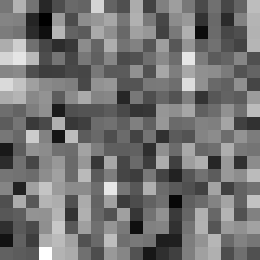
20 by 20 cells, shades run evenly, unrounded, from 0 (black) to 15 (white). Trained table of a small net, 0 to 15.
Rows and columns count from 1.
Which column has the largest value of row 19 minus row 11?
5
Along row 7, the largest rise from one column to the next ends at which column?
15
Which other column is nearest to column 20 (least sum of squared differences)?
7
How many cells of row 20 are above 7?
8
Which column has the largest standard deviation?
4
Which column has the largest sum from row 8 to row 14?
18
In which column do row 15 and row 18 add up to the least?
11
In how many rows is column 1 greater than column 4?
9
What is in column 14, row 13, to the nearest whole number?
4
